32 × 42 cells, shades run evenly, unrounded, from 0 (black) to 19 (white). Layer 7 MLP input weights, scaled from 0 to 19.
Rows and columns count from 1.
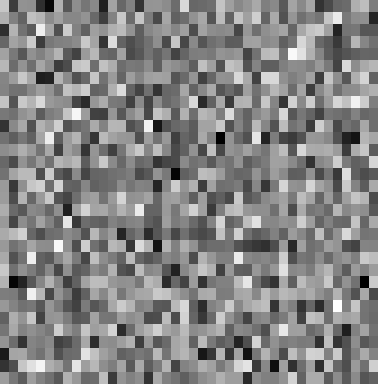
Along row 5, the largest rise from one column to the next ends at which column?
33
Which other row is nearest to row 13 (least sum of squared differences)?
23
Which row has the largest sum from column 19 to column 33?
25
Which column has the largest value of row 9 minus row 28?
39
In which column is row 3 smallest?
38
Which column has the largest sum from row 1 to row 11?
13
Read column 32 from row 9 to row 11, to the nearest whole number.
4 16 14
